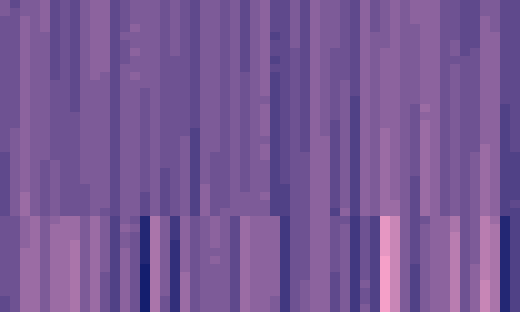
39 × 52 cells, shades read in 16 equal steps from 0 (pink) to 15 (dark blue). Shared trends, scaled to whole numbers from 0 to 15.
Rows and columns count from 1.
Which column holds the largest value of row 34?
15
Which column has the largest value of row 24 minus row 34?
39
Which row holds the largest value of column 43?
28
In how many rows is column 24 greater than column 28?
12
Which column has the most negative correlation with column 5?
2
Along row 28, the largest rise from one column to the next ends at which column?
51
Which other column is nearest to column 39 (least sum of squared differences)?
40
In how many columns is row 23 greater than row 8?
14
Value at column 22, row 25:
9
